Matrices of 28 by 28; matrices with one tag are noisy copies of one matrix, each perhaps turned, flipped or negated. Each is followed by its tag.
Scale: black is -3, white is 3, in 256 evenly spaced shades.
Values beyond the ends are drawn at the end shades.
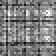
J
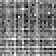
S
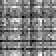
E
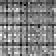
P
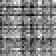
E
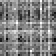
E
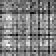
J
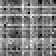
E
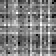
E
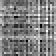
S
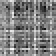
J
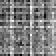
P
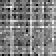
P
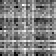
E
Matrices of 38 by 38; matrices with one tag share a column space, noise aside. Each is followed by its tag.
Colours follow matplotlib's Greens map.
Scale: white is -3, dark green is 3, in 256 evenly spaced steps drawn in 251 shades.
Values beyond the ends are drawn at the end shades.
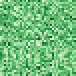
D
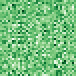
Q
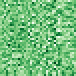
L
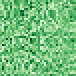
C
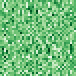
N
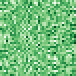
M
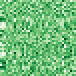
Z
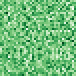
D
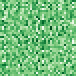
C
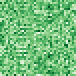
Q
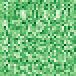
C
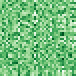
L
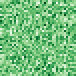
M
